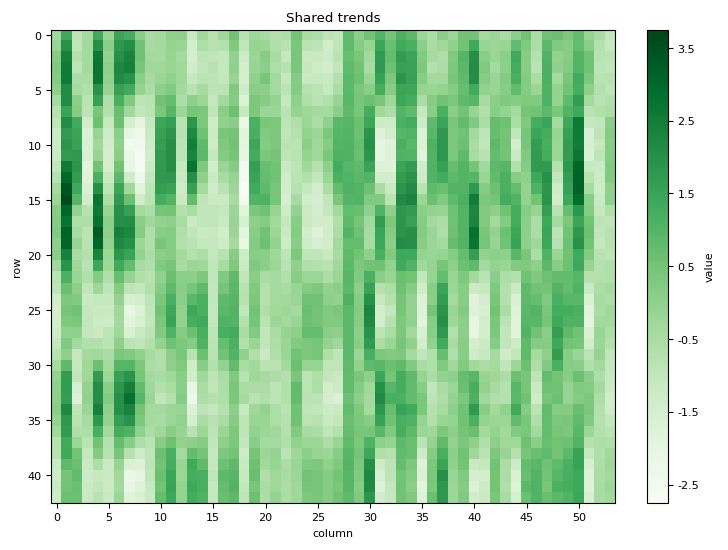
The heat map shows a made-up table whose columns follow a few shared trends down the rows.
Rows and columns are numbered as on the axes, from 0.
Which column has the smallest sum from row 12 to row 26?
18
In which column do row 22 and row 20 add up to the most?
1
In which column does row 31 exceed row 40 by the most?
7
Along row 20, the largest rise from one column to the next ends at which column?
4
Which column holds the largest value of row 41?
30
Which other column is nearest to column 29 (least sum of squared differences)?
39
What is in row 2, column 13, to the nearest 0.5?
-1.5
